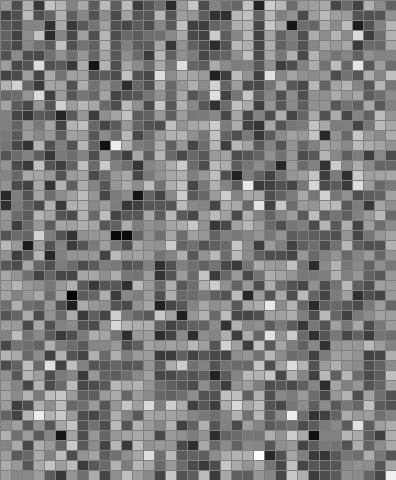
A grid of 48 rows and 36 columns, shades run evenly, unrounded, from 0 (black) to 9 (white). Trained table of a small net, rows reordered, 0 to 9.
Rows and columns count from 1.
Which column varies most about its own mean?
20
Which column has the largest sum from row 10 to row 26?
8
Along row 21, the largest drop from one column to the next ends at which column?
25
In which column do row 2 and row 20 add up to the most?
30
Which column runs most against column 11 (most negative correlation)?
10
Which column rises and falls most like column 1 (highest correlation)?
13
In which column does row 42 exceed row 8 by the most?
4
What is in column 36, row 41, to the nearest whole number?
3
